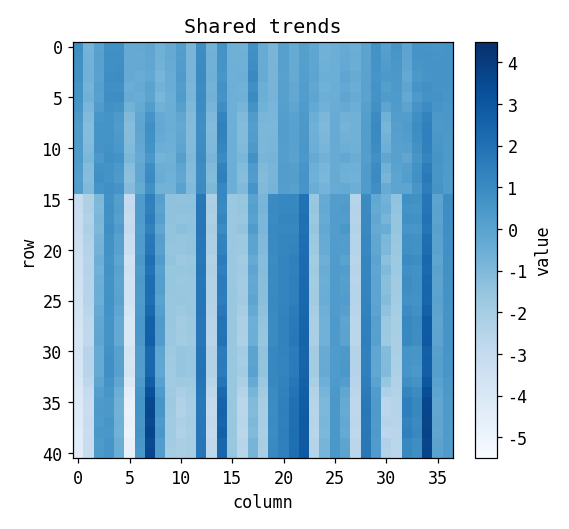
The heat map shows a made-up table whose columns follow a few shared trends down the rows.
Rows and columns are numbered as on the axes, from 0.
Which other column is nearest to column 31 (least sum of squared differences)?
10
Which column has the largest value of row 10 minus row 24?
0
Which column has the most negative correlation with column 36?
2
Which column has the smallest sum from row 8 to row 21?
5
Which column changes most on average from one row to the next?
30
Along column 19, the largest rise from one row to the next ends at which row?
15
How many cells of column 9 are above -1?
15
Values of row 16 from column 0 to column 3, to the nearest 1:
-3 -2 -1 1
